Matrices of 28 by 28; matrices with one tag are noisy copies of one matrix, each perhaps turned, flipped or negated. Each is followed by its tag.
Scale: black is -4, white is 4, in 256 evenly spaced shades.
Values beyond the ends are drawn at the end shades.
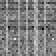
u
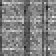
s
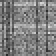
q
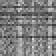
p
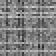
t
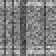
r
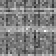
s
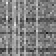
p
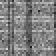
s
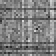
q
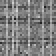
t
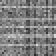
u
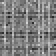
t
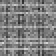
t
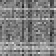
q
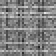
t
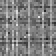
t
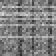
p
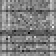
r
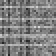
u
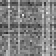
q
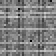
t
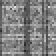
s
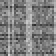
s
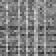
u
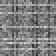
t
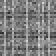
t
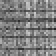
u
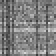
q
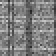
s
